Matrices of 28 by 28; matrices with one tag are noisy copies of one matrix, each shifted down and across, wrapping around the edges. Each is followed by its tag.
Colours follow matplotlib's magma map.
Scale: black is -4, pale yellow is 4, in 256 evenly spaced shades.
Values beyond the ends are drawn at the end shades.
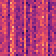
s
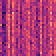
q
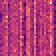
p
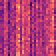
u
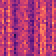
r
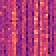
u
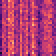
r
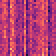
s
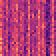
q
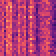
r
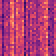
u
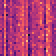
s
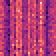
r
